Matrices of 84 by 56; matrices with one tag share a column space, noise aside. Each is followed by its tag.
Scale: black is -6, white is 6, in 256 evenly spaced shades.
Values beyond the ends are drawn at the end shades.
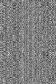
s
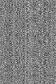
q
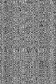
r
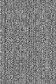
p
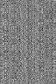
p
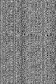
q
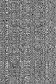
r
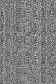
q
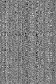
q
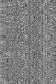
s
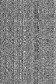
p
